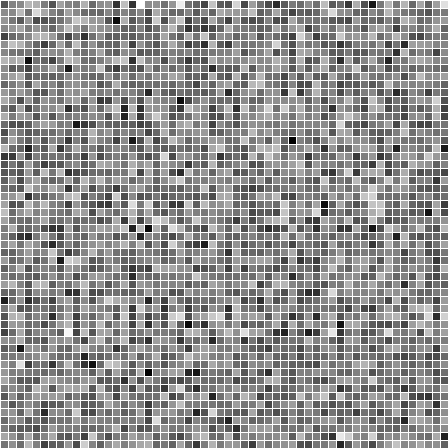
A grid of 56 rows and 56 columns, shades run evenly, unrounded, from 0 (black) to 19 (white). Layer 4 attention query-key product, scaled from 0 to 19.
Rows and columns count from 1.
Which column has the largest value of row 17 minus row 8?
43
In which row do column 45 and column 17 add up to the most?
15
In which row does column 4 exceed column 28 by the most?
1
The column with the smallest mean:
19
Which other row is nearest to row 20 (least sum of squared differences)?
17
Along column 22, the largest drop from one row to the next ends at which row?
30
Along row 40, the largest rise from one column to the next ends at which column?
56
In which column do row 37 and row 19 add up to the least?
4
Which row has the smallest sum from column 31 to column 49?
29
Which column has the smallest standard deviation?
52
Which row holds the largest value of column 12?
55
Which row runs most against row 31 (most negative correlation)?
14
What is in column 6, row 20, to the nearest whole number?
8
